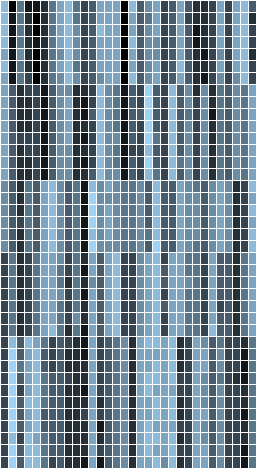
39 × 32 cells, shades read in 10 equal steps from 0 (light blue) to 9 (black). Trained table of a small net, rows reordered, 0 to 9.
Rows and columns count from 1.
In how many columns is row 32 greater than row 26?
14
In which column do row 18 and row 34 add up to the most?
11
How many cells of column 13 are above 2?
25
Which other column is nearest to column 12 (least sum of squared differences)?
18
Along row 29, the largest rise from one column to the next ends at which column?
23
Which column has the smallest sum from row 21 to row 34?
20
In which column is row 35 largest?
31
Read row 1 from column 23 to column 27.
2 5 7 7 6
